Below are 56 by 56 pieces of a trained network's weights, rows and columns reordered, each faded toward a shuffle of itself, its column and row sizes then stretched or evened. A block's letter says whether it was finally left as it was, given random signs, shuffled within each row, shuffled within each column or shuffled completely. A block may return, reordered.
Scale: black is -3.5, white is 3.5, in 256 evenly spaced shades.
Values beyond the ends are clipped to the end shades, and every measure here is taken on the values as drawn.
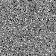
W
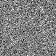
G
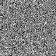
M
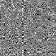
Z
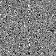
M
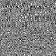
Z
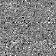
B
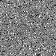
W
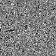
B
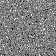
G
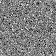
G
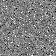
G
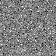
G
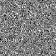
Z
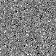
M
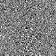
Z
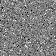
G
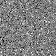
G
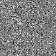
B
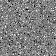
G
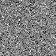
M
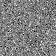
G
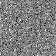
M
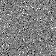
M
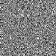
Z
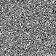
M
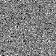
W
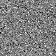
W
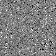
M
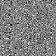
Z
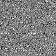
W
